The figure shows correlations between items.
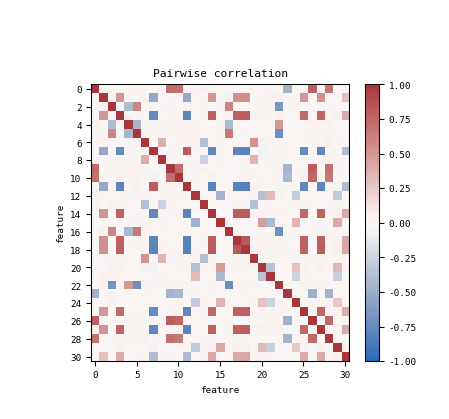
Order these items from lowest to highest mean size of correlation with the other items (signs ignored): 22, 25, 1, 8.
8, 22, 1, 25
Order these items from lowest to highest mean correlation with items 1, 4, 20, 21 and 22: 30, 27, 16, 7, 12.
16, 7, 12, 30, 27
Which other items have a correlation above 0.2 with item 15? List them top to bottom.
20, 24, 29
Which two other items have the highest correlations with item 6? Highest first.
19, 8
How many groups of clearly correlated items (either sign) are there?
5
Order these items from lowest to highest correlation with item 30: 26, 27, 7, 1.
7, 26, 1, 27
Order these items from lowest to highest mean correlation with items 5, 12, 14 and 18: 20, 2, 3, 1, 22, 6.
22, 20, 6, 2, 1, 3
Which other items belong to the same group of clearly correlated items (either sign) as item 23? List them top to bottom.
0, 9, 10, 26, 28
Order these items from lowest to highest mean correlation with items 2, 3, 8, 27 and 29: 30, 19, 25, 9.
9, 19, 30, 25
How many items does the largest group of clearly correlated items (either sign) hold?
10
